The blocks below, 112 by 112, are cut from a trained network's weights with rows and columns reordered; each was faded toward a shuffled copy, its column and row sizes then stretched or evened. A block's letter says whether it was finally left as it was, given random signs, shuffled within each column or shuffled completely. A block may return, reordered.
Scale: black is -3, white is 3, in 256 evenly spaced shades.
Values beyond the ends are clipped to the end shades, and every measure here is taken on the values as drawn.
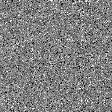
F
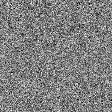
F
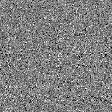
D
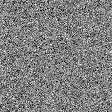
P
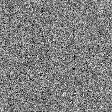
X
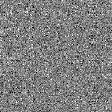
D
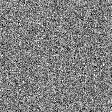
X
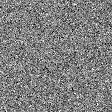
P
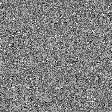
F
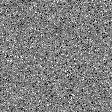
P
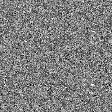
F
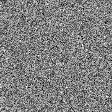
X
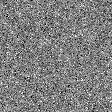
P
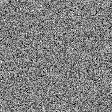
X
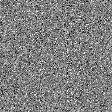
F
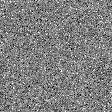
P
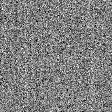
X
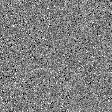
X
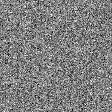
X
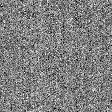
X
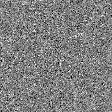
X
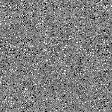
D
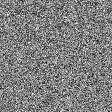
P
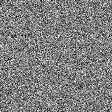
F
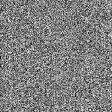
D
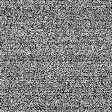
D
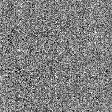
D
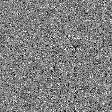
F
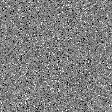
X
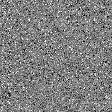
X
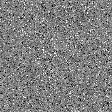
X
